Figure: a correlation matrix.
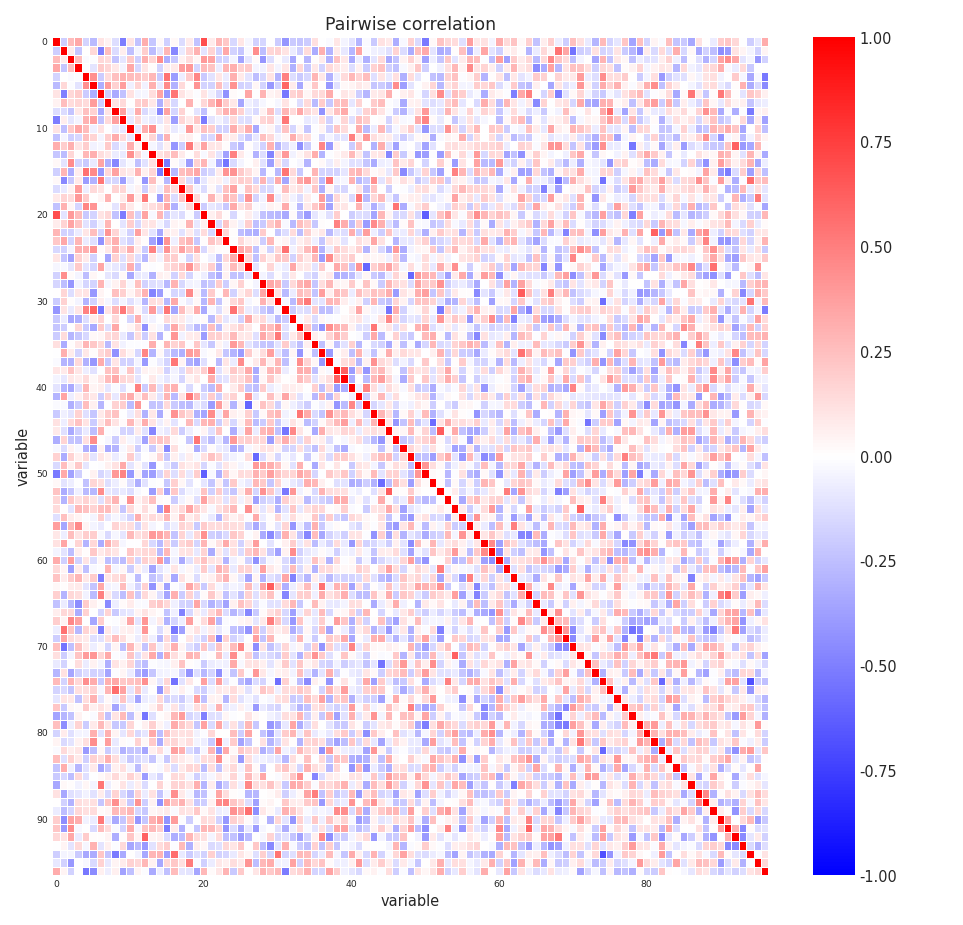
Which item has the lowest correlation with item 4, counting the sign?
96
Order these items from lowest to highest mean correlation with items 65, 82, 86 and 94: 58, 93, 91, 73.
58, 91, 93, 73
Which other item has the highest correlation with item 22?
81
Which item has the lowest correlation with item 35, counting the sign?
85
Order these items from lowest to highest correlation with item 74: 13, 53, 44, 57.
13, 44, 57, 53
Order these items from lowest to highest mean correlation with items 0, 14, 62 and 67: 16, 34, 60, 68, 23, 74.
34, 16, 23, 68, 74, 60
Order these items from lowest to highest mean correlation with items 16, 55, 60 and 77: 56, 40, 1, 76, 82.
1, 76, 56, 82, 40
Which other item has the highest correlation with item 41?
18
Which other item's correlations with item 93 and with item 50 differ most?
29
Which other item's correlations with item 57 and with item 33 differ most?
43
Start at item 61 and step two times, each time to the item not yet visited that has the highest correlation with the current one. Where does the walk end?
45
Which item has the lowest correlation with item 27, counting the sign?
48
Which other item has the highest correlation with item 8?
75
